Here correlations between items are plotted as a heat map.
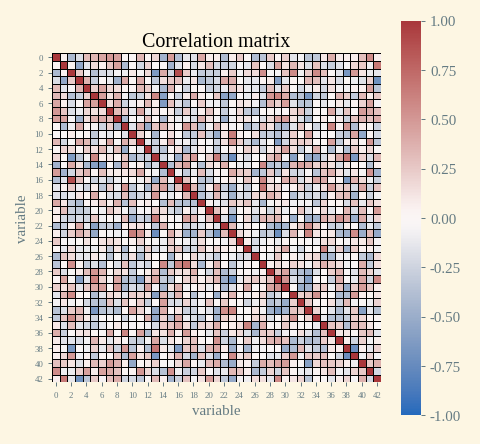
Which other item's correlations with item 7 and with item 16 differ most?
2
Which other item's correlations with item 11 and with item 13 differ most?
23
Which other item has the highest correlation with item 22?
33
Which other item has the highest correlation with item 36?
9
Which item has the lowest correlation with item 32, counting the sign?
30
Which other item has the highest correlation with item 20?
42
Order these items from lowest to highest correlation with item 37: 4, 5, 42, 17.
4, 42, 17, 5
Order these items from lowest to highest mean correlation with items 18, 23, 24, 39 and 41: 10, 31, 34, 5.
5, 34, 31, 10
